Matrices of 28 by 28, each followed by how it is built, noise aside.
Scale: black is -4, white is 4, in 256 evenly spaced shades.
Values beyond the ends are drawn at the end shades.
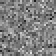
noise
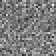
repeating columns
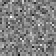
noise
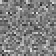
repeating columns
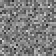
repeating columns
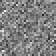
Hankel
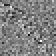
banded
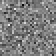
noise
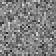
noise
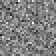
noise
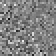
lower triangular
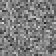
repeating columns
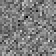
Hankel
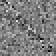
banded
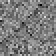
Hankel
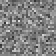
repeating columns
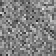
Toeplitz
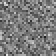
Toeplitz
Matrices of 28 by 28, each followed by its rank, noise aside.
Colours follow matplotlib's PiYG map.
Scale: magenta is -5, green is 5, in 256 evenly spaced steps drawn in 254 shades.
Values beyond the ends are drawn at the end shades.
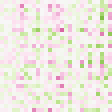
four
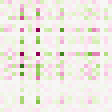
two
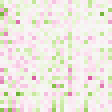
four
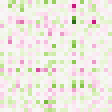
four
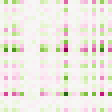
one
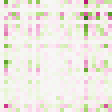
two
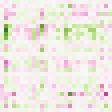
three
